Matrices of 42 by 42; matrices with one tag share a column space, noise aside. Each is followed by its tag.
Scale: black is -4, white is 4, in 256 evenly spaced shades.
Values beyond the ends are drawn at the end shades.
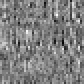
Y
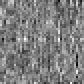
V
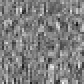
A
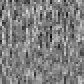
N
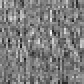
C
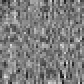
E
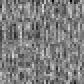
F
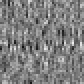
Y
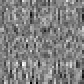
E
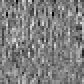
N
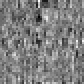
C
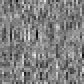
F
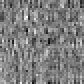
C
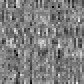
C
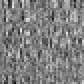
C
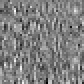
A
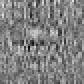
Y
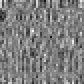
C
